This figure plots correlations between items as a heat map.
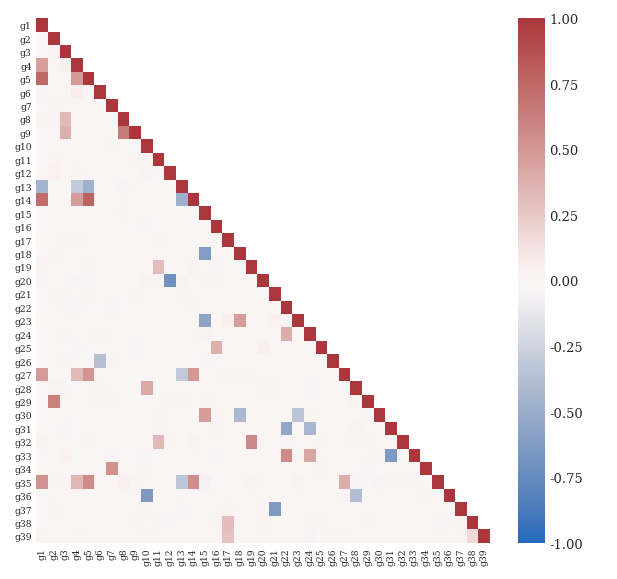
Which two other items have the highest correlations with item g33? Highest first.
g22, g24
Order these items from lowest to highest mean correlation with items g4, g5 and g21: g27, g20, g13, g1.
g13, g20, g27, g1
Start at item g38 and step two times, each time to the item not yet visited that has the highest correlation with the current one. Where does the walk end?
g39
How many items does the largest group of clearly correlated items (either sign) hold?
7
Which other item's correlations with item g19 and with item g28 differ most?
g32
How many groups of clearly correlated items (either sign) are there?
13
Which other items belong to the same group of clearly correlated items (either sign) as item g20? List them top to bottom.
g12
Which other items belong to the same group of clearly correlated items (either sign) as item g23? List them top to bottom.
g15, g18, g30
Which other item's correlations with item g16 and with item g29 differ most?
g2
